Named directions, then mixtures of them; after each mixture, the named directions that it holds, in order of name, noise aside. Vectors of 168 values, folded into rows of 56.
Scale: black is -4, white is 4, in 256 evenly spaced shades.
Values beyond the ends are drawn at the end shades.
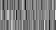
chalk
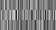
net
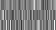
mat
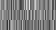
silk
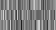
mat, net.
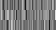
chalk.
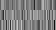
mat.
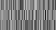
net, silk.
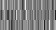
chalk.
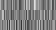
mat, silk.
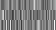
mat.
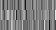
chalk.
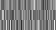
mat.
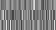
mat.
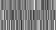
mat.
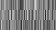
net, silk.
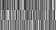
chalk, silk.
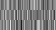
mat, net.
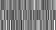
mat.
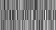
net, silk.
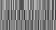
chalk, silk.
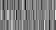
chalk.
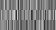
net.
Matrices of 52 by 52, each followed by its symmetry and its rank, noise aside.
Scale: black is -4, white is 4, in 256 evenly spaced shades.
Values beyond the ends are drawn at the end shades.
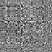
antisymmetric, rank six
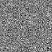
no symmetry, rank seven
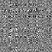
antisymmetric, rank six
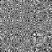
symmetric, rank five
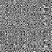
no symmetry, rank six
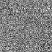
no symmetry, rank six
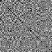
symmetric, rank six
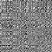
no symmetry, rank six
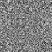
no symmetry, rank seven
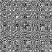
symmetric, rank six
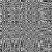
no symmetry, rank five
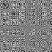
symmetric, rank five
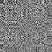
symmetric, rank six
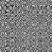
symmetric, rank five
